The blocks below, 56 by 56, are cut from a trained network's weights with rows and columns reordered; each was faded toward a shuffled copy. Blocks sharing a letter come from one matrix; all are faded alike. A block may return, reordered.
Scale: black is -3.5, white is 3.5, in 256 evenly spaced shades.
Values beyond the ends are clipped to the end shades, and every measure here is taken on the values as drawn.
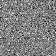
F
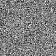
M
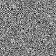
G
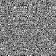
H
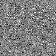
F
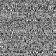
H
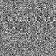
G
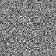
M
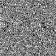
F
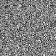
M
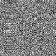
G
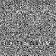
H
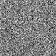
M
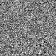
M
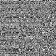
H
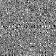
F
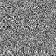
G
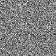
M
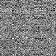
H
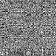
H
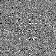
F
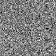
M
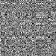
H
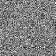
M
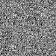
M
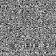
H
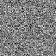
G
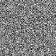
M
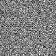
M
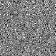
F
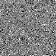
F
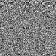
G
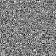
M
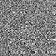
G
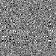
F
